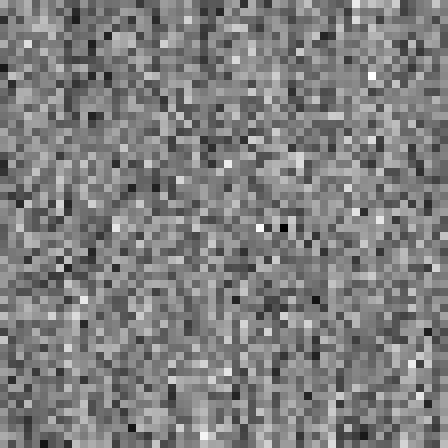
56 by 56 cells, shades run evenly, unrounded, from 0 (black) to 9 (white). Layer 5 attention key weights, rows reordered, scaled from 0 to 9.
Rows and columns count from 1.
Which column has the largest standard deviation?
9
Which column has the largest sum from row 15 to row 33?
35
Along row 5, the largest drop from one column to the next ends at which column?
41
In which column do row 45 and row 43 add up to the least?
40
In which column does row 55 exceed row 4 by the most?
26
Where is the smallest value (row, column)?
29, 36
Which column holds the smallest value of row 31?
39
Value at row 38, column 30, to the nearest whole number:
1
